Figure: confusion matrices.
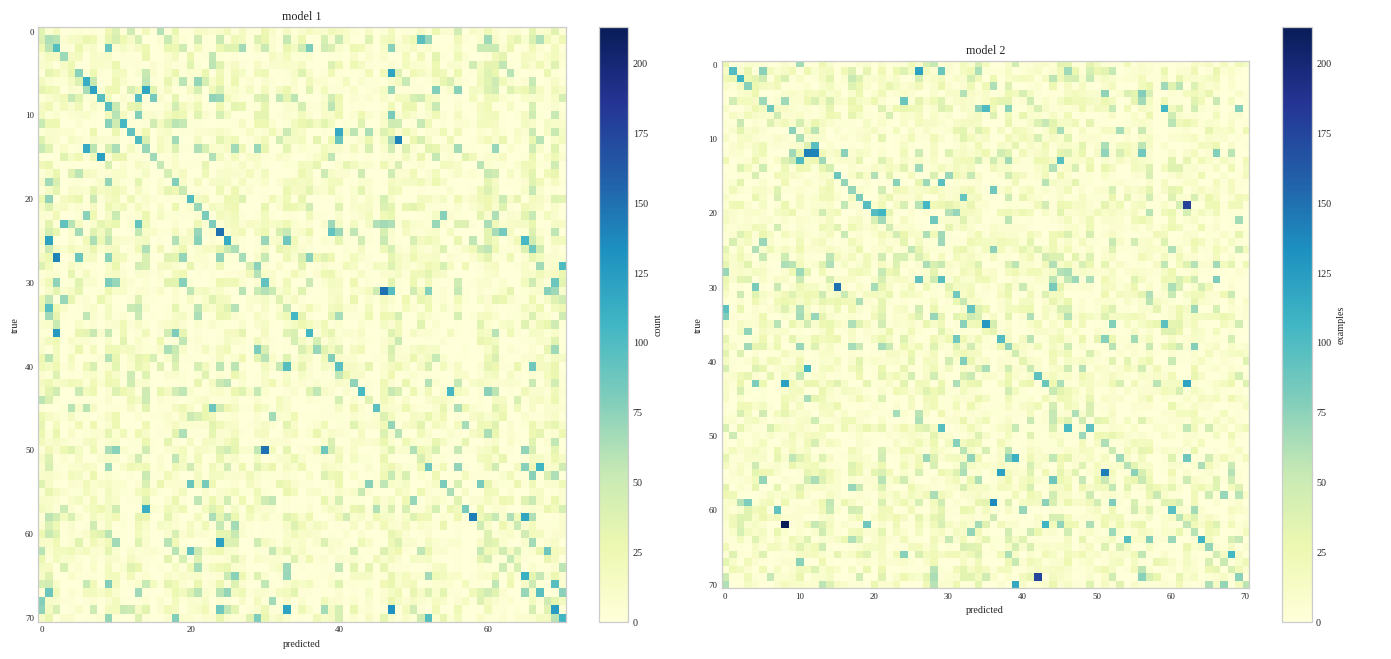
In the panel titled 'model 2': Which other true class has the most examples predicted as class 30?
15
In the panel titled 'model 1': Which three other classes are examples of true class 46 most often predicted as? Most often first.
31, 20, 21
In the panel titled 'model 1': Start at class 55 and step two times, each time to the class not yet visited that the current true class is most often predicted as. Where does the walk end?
60
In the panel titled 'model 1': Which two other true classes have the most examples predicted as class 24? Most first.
61, 69
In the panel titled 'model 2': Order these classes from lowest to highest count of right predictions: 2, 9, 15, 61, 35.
61, 9, 15, 2, 35
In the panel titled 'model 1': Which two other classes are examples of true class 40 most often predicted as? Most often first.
33, 66
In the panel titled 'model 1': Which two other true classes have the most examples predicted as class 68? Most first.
62, 31
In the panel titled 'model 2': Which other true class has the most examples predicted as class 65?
70
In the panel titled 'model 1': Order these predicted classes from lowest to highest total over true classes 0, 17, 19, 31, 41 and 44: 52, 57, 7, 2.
57, 7, 52, 2
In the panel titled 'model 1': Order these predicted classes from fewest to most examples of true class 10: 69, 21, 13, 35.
35, 21, 69, 13
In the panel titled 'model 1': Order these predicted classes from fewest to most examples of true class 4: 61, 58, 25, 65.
25, 65, 61, 58
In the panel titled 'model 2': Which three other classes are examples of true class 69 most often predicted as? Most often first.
42, 56, 28
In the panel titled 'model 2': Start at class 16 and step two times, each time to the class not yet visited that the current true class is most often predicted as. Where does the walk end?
26
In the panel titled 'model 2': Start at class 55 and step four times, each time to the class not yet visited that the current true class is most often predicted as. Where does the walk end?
17
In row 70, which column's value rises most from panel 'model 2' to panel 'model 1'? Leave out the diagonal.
52
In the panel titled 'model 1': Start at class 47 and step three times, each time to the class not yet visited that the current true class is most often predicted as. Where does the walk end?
6
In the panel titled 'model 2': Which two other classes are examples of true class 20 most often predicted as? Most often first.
21, 31
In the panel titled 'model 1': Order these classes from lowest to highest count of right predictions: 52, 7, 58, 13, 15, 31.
31, 15, 52, 13, 7, 58
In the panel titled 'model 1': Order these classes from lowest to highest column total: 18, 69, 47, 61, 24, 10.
10, 61, 18, 24, 69, 47
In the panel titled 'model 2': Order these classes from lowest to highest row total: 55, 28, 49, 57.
28, 57, 49, 55
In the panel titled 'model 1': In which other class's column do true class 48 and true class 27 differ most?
2
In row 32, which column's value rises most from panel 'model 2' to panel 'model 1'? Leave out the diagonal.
3
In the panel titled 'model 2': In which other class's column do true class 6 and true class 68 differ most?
59
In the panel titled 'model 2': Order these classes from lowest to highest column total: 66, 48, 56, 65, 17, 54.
54, 65, 48, 66, 17, 56
